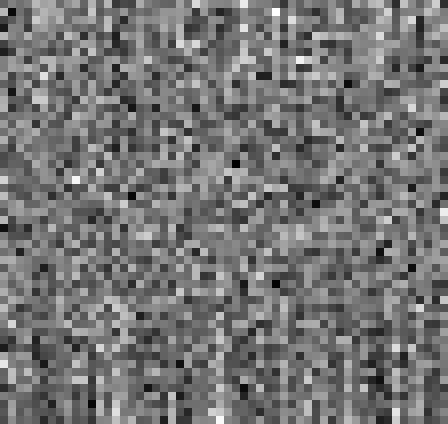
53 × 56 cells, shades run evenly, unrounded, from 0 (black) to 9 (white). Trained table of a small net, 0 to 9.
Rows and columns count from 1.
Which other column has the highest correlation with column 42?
37
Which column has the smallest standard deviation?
45
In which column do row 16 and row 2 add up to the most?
35
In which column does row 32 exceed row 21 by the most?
30
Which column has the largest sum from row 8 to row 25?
6
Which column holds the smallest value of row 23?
43
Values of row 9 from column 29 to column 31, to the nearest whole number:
5 7 4
